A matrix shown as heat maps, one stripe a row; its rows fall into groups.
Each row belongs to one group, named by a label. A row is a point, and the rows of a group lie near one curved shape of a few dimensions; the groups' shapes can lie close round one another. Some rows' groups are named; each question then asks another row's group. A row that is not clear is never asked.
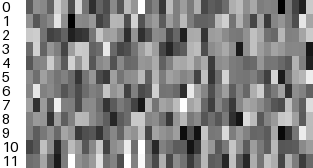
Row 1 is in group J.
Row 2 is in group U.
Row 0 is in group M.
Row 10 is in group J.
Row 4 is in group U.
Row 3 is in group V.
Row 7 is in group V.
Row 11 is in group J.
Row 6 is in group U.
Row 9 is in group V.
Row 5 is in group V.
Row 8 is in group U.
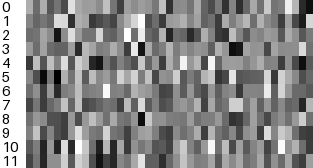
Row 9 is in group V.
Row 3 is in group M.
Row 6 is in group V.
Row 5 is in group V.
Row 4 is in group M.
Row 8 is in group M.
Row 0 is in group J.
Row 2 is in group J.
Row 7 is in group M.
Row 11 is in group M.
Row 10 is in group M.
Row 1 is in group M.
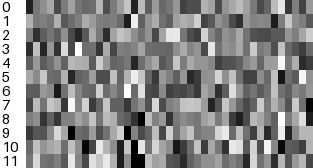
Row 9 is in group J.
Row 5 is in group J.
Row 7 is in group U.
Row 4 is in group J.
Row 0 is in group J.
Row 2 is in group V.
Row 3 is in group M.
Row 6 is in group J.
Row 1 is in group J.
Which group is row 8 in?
M
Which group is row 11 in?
M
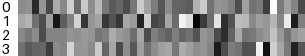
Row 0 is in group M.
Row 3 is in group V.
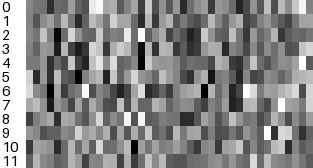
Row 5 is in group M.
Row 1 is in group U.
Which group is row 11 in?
M
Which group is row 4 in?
M
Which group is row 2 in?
J
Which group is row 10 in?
J
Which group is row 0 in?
M
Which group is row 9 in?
V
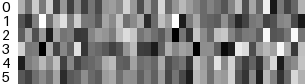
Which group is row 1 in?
U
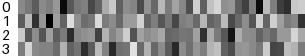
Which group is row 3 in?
V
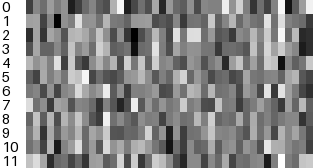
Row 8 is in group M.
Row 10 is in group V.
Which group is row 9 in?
M
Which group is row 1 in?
V
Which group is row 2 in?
J
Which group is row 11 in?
U
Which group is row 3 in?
J
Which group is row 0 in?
J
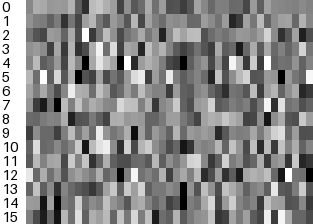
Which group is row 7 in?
V
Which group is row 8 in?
J
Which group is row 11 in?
U
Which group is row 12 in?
J
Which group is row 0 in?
M
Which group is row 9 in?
J
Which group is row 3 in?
M
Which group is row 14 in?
V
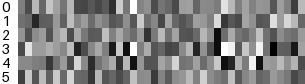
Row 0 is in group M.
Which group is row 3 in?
M
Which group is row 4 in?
M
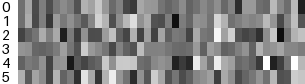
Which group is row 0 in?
M
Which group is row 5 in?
U
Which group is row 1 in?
V
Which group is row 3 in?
M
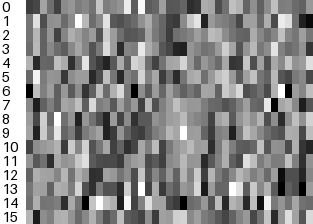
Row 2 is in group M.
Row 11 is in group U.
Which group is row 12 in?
M
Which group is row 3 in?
V
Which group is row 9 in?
V
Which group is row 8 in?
V
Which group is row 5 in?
V
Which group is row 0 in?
J
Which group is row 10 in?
U
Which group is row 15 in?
V
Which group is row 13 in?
M
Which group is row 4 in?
M
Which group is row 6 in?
J
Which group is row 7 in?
V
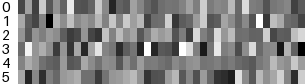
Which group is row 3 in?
U
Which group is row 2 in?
V
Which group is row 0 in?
M
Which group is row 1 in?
V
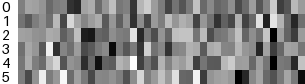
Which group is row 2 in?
M
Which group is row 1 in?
V
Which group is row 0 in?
U
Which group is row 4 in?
M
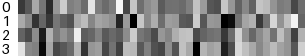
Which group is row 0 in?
J
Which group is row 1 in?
M
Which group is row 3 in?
U
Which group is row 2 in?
U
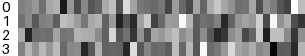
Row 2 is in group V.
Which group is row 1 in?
J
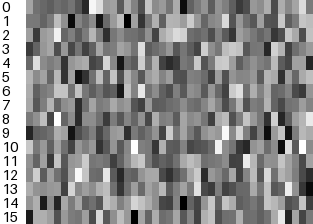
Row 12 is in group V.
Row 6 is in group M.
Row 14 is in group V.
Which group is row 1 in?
J
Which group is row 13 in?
J
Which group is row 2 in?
V
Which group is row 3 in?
J
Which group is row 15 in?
J
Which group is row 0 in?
M
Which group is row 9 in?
J
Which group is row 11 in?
U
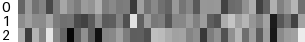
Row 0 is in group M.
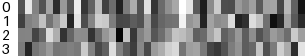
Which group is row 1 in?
U
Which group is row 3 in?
V
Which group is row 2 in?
J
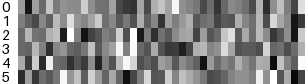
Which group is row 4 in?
M
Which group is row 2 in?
M
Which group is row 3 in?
J
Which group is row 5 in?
J
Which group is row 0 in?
V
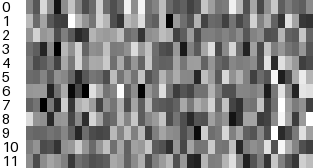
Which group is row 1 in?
J
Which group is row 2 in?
U
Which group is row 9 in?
V
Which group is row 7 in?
M
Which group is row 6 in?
U
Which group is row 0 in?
J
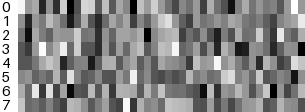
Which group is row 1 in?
V
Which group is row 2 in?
U
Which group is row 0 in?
M
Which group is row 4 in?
J
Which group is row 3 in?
U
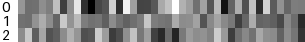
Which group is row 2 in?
V
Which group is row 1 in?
U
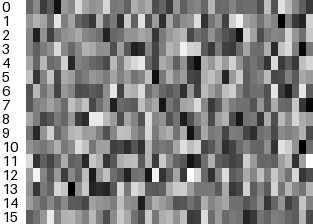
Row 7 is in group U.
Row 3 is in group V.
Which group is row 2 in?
U
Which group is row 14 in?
U
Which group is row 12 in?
U
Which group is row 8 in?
M
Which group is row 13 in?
M
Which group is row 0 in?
V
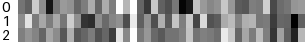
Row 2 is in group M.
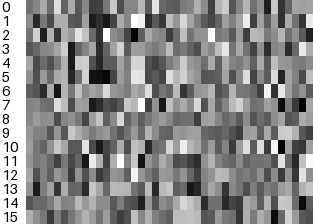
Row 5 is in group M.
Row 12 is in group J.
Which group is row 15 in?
J
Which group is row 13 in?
U
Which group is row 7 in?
M
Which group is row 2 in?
M
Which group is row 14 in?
V
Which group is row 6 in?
V
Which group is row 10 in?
M
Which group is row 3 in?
J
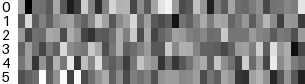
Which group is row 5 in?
U
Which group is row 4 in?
M
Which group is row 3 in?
J
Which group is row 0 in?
V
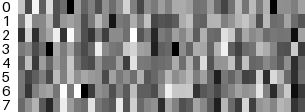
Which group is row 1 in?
V
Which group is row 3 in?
V
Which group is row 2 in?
M
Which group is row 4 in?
M
